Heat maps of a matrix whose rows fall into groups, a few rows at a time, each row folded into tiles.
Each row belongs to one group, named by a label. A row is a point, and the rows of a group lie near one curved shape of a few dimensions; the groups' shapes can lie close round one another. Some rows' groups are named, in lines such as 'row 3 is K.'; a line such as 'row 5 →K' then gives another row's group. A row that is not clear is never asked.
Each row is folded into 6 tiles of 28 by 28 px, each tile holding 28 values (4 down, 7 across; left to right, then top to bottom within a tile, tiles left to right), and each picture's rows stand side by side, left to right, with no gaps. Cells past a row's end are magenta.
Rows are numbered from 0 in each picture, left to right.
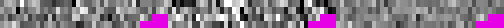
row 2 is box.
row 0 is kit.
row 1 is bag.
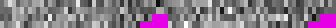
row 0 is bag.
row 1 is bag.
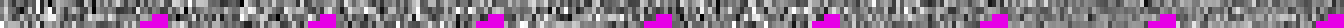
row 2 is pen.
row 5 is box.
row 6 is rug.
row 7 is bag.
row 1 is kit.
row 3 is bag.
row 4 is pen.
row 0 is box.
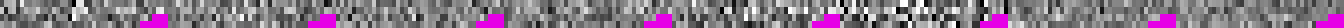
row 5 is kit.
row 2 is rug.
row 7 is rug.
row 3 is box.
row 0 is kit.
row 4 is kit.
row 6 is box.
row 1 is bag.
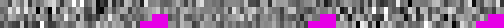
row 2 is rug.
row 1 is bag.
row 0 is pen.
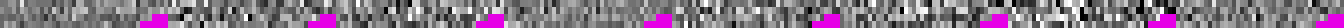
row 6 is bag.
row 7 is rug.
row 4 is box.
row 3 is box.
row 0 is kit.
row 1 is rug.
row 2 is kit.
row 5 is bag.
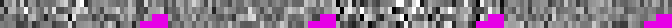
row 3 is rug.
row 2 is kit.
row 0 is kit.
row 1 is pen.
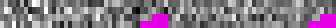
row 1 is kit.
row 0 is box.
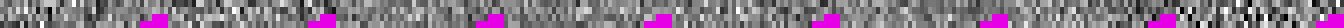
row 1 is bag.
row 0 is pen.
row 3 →kit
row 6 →bag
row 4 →box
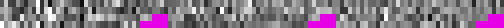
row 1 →kit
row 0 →box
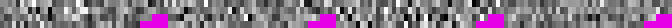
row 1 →rug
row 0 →box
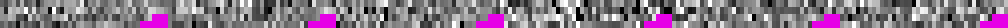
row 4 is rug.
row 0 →kit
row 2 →pen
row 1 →pen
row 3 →bag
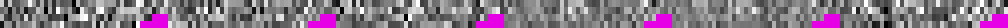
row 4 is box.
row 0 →pen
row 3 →box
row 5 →box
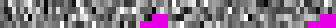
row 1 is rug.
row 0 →pen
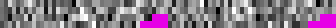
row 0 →pen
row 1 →box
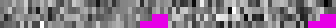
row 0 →pen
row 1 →bag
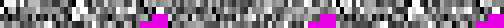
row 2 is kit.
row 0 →kit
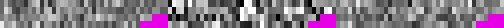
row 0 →box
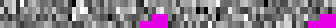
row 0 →kit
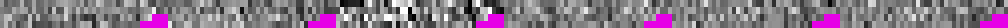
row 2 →bag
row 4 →bag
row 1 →bag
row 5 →bag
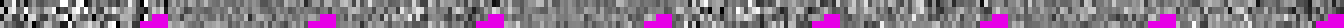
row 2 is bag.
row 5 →pen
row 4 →box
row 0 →kit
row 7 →bag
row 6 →kit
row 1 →rug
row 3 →box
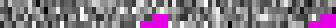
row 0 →pen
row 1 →box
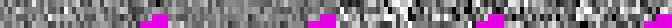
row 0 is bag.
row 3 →kit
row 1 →box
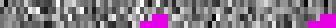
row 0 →box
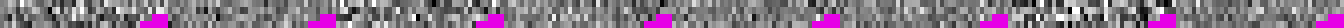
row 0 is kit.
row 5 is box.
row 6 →bag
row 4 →rug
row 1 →pen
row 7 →kit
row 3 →bag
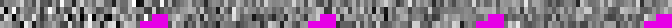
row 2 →pen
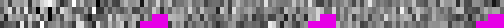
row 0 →pen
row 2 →bag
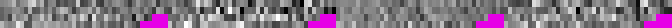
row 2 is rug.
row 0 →bag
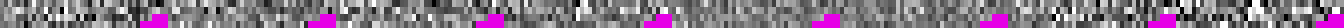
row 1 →rug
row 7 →kit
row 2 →rug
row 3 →kit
